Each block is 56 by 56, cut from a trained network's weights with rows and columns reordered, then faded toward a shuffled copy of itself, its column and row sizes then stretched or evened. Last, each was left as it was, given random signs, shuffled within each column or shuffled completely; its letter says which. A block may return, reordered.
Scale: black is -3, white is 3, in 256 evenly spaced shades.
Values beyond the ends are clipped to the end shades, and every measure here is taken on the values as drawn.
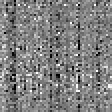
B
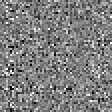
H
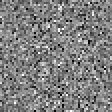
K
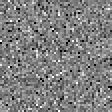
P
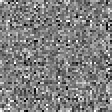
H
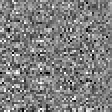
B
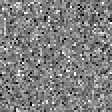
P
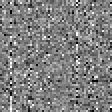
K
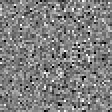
K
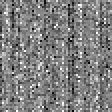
K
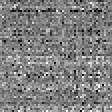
B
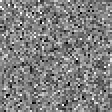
P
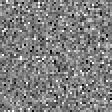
P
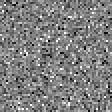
P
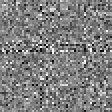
B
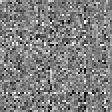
H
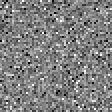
P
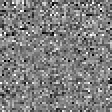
H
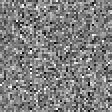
K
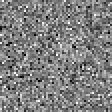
P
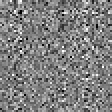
B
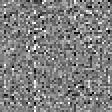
B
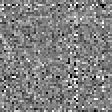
H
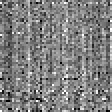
B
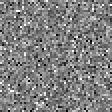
P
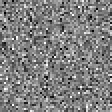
K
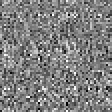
B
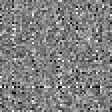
H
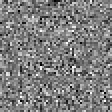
H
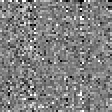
H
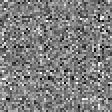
H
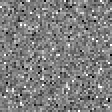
P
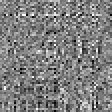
B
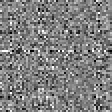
B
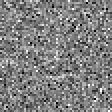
P
